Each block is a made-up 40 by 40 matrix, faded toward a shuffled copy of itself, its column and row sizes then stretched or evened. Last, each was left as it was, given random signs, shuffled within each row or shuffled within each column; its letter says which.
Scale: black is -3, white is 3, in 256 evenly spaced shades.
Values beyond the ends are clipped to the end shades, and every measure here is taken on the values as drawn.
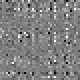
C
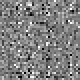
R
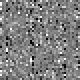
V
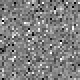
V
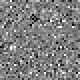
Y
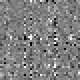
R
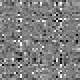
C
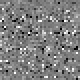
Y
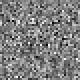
Y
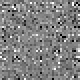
R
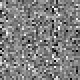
V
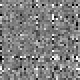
R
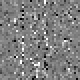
V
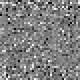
Y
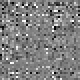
C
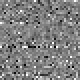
Y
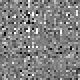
R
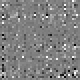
R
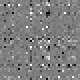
C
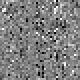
V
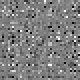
R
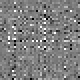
C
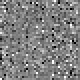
V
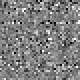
Y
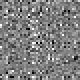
C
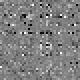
R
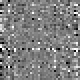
C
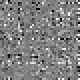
R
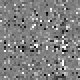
R
